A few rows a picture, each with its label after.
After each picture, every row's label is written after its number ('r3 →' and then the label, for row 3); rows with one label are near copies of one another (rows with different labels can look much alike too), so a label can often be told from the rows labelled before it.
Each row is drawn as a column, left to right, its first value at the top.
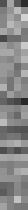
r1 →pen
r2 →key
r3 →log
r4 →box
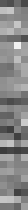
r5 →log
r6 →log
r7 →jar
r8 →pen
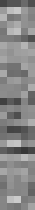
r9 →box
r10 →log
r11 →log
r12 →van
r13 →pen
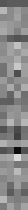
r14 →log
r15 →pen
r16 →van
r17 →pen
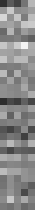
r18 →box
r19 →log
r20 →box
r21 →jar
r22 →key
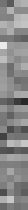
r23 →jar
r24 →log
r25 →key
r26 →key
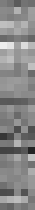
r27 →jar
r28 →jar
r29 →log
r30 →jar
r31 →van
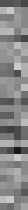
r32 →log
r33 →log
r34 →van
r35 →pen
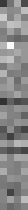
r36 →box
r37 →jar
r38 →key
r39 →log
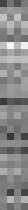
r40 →box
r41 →jar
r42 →box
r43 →jar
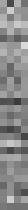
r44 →key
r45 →log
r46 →key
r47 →jar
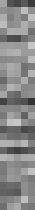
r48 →key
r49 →pen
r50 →pen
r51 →log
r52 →box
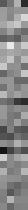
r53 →van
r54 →jar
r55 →key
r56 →box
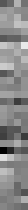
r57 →van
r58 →van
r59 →key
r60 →jar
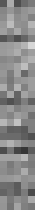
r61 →pen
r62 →key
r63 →pen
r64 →van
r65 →jar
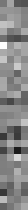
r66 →jar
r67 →key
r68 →van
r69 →pen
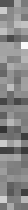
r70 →log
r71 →pen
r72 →key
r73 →jar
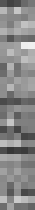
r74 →log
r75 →pen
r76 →log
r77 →jar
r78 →jar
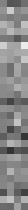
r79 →jar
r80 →log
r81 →pen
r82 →jar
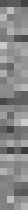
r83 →box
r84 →log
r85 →pen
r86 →pen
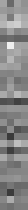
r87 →key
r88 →jar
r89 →key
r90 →key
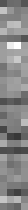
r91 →log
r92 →jar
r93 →jar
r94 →pen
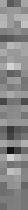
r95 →key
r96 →van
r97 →van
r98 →key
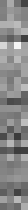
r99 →jar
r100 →key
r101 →jar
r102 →pen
